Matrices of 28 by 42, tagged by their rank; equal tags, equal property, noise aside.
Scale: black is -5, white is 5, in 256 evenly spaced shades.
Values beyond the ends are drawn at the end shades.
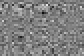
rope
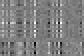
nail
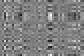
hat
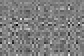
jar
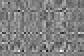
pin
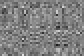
jar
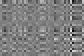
nail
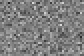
rope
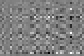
hat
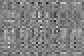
jar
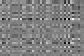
hat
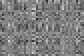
pin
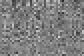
rope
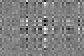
nail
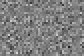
rope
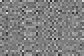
jar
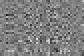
jar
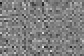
jar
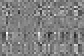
pin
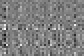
pin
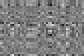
pin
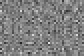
jar
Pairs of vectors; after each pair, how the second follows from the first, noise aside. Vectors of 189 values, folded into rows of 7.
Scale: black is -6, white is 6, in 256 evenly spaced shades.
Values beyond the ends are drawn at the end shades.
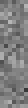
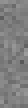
reversed, shrunk.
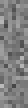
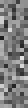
scaled up.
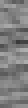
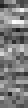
wrapped around, negated, scaled up.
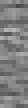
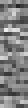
scaled up.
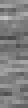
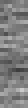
reversed.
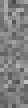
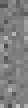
wrapped around, partly zeroed.
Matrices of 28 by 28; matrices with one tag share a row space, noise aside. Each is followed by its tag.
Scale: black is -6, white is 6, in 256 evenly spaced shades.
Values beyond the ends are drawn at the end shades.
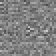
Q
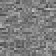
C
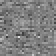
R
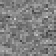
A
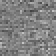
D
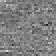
A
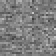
A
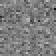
Q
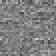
D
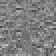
C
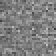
A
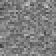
Q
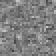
C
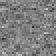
C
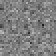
Q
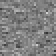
C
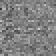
R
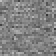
C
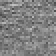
A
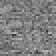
A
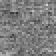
A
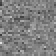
R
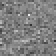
R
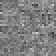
D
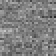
A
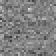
R
